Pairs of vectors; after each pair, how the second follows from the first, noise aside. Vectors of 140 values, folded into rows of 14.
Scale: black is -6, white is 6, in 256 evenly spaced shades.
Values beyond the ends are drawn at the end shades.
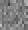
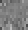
wrapped around, negated, partly zeroed.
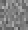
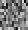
negated, scaled up.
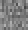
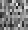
negated, scaled up.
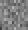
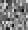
wrapped around, scaled up.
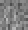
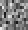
wrapped around, scaled up.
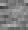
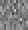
shuffled.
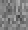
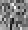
wrapped around, negated, scaled up.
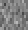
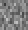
copied.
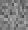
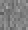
wrapped around, negated, shrunk.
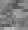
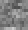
copied.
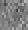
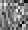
negated, scaled up.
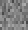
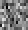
wrapped around, scaled up.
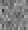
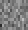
shuffled.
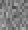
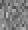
copied.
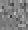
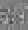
wrapped around, negated, partly zeroed.
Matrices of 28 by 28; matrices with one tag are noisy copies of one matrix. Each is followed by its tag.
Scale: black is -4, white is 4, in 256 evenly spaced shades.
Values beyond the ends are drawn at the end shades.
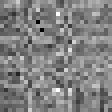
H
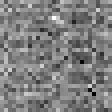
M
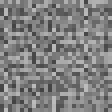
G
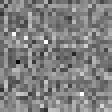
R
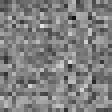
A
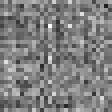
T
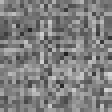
T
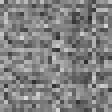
M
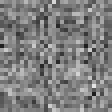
T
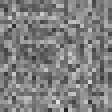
A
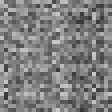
M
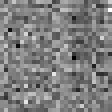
M
